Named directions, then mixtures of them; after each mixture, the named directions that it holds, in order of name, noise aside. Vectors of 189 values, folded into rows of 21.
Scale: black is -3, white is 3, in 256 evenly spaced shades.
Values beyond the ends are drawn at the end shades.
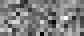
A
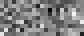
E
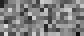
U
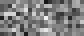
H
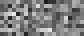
A, H.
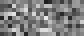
H.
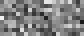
E, H.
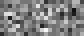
E, H.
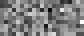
E, H, U.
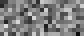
U.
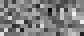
E.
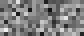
A, E, H.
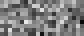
A, E, U.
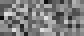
H.
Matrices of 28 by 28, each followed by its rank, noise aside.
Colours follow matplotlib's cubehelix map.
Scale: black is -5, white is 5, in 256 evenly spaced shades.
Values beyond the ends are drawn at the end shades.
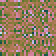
four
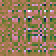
two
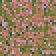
eight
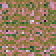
four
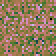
eight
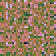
six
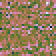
four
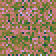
six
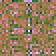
four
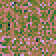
eight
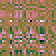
two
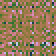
three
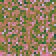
eight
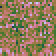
eight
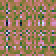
two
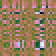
two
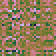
three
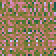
three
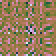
three
